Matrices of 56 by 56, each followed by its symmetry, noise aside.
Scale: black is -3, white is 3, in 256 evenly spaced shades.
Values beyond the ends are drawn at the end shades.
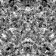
mirrored left to right.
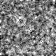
symmetric.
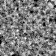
symmetric across the other diagonal.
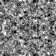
mirrored top to bottom.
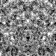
mirrored left to right.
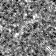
symmetric.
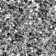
no symmetry.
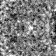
mirrored top to bottom.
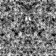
mirrored left to right.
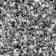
no symmetry.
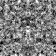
mirrored left to right.
